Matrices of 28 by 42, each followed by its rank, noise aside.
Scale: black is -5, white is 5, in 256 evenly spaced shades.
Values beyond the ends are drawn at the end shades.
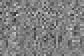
six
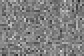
eight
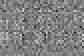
six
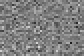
seven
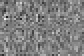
five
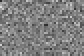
eight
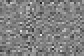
six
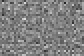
eight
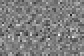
seven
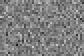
eight
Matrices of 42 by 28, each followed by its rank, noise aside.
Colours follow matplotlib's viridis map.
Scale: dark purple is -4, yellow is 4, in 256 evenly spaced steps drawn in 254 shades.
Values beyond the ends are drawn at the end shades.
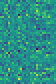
five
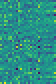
four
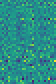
five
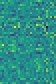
five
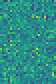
six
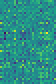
five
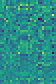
five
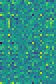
five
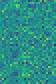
six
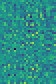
six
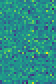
seven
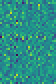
five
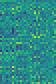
six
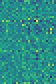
seven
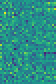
five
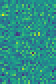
seven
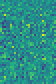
five
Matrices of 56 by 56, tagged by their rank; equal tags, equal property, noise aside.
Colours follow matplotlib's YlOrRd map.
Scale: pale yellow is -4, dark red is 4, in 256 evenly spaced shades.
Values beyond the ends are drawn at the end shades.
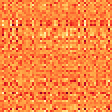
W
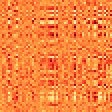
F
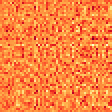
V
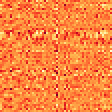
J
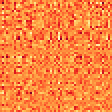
V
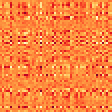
F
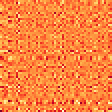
J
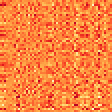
J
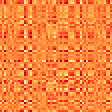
F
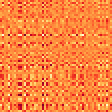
F
